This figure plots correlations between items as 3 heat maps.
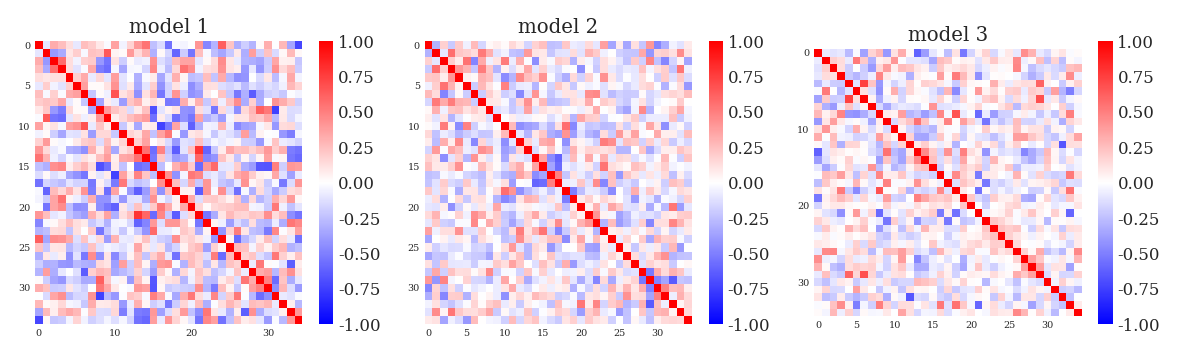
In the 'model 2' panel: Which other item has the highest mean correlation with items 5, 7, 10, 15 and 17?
2
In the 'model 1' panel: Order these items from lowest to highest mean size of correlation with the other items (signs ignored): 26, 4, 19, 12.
12, 4, 19, 26
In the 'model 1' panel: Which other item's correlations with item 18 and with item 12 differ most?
1
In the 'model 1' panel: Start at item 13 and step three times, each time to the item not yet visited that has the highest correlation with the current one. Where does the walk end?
0
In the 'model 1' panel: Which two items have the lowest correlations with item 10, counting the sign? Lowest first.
16, 20
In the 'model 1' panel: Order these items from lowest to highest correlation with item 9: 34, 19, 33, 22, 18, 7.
18, 19, 22, 33, 34, 7
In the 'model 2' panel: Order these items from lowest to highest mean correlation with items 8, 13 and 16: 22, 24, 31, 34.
34, 31, 24, 22
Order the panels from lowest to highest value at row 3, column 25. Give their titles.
model 2, model 3, model 1
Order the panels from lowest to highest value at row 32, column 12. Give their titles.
model 3, model 2, model 1
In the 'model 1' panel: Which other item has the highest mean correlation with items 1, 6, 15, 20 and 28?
33
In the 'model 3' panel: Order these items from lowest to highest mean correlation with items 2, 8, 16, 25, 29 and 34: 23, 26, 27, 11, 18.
23, 27, 18, 11, 26
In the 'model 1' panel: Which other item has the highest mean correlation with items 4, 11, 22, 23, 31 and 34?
15
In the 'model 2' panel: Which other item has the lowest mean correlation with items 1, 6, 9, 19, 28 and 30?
29
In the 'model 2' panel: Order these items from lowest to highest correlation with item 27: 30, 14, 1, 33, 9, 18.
1, 14, 33, 30, 9, 18
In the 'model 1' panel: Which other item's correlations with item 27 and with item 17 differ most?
22
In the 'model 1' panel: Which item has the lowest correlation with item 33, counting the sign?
27
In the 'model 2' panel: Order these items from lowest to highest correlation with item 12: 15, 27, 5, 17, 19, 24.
5, 17, 19, 27, 15, 24
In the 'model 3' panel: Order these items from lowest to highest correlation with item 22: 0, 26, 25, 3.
3, 26, 25, 0
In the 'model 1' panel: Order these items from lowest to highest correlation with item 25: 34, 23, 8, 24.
34, 8, 24, 23
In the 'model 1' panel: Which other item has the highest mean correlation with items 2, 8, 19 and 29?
24
